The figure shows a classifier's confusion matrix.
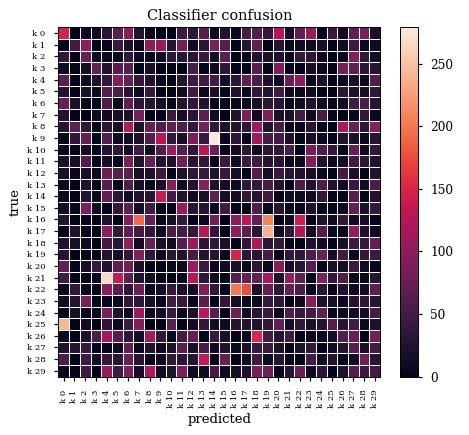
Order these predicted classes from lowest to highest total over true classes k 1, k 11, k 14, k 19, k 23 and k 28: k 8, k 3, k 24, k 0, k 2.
k 3, k 0, k 24, k 8, k 2
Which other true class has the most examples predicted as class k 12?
k 21
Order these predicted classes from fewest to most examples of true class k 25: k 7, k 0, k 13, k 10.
k 13, k 10, k 7, k 0
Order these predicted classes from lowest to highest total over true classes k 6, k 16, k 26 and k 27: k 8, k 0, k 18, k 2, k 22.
k 2, k 0, k 22, k 8, k 18
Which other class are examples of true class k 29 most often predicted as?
k 8
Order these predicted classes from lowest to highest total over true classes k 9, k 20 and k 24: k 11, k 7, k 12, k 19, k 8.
k 11, k 8, k 19, k 7, k 12
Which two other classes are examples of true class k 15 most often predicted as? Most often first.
k 11, k 2
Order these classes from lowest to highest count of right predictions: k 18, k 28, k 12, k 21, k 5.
k 12, k 5, k 28, k 21, k 18
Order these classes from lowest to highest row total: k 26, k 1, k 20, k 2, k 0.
k 2, k 20, k 1, k 26, k 0
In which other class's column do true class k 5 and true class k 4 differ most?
k 22
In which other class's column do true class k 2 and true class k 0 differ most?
k 20
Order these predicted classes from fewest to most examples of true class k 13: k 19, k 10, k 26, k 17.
k 26, k 17, k 19, k 10
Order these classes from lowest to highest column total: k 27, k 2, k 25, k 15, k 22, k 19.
k 25, k 15, k 2, k 22, k 27, k 19
